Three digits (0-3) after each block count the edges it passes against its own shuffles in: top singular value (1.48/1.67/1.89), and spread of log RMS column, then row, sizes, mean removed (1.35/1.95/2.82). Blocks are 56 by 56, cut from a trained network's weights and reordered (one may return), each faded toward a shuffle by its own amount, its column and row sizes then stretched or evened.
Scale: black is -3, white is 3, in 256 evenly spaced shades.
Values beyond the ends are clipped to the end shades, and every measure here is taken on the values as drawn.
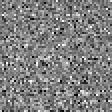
0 0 2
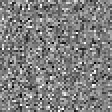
0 2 1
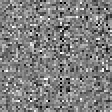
0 2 2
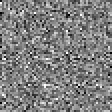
2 1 1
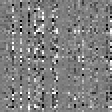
0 3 2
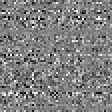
1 2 3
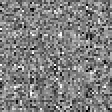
1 2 1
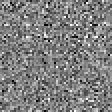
1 1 2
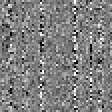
3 3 0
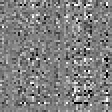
1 3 2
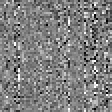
0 3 0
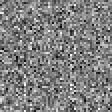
1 2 0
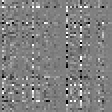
3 3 2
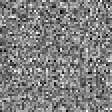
2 1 1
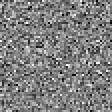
1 0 2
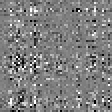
1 3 3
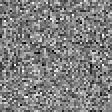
1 0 1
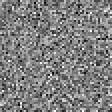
1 1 0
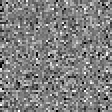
0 2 1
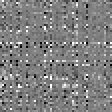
2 3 3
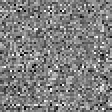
2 1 2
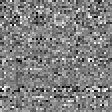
2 1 3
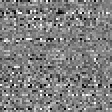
0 1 3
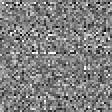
2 1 2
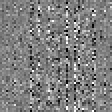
0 3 1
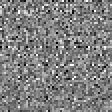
1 1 2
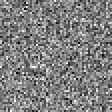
0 0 0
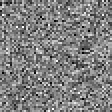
2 0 0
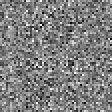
2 1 1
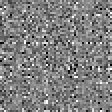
0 2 2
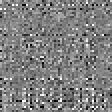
3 2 3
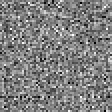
0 0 1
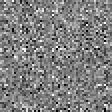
1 2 1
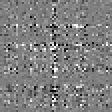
1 3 3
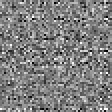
3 1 2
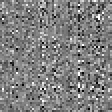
0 3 1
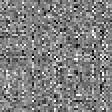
3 3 1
